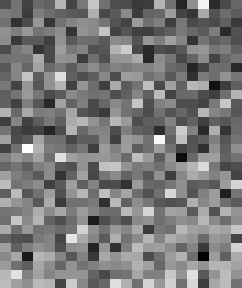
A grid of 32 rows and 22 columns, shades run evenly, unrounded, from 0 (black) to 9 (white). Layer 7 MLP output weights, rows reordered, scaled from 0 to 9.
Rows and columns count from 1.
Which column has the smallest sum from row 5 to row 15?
5
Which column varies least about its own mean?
8
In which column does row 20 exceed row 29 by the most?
19
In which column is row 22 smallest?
21
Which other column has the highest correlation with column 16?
14
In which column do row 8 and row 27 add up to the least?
22
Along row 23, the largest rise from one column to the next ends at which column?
11
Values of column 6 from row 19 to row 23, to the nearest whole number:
3 2 3 3 2
